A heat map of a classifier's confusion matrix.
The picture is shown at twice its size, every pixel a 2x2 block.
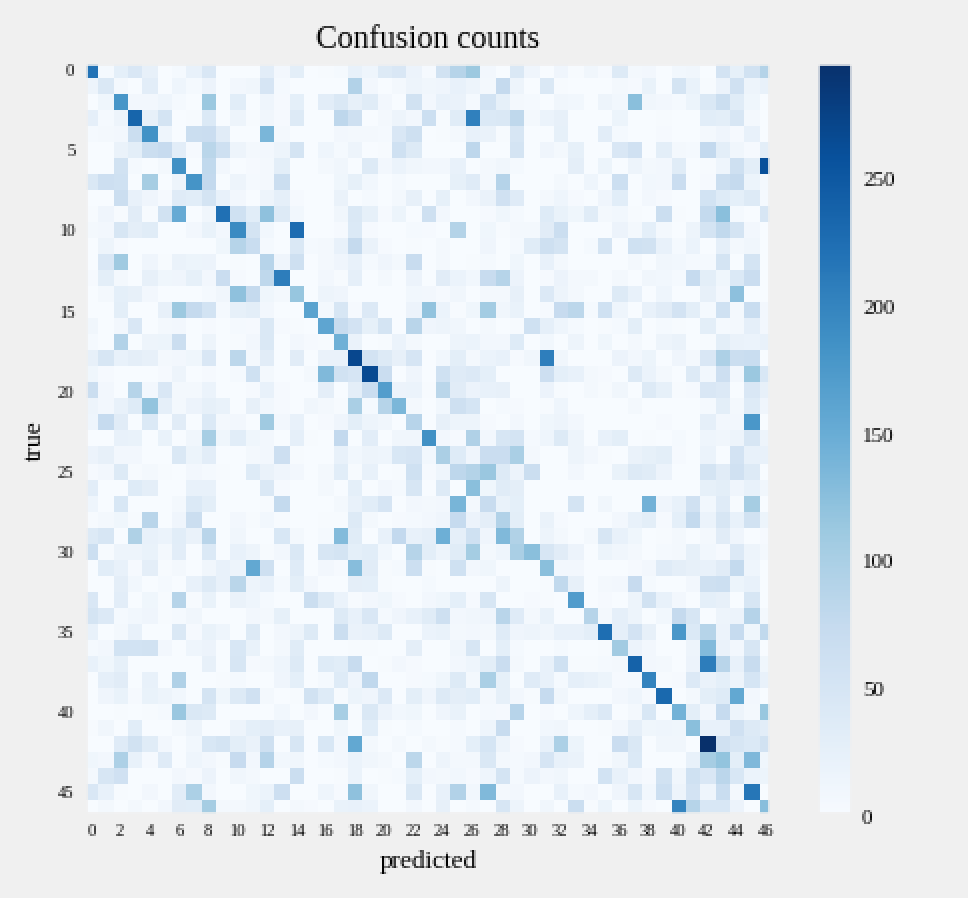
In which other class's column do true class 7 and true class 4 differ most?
12
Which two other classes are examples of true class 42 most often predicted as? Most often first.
18, 32
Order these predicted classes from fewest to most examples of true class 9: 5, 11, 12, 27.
27, 11, 5, 12
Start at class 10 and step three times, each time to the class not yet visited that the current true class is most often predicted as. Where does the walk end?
43
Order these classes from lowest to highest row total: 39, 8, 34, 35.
8, 34, 39, 35
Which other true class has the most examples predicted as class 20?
21
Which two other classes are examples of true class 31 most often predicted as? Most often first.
11, 18
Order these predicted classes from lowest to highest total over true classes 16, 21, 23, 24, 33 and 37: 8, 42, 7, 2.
7, 2, 8, 42
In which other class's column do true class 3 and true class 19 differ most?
26
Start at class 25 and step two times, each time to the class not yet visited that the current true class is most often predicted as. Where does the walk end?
38
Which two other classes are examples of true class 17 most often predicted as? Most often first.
2, 6
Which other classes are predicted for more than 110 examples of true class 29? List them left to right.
17, 24, 28
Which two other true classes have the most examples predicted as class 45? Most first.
22, 43
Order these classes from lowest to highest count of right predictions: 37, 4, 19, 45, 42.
4, 45, 37, 19, 42
